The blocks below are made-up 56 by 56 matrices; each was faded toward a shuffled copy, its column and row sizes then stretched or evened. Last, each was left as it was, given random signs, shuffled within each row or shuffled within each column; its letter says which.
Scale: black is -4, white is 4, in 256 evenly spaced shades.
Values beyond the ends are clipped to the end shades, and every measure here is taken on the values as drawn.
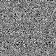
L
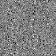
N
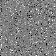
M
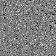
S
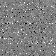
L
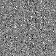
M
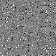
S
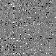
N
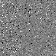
M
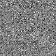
S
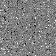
M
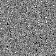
M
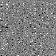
N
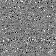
L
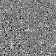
S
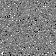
L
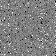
M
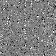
M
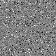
L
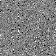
M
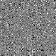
N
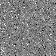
M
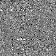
S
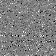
L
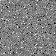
L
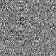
N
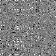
N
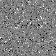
L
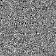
S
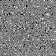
L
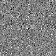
N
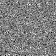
L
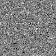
L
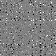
N
